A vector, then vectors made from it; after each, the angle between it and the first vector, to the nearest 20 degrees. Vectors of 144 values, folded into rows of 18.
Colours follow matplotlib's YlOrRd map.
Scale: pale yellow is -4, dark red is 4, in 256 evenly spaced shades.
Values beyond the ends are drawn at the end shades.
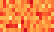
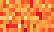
20 degrees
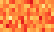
40 degrees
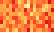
80 degrees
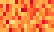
100 degrees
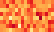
40 degrees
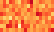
20 degrees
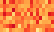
60 degrees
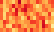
100 degrees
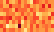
160 degrees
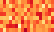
20 degrees
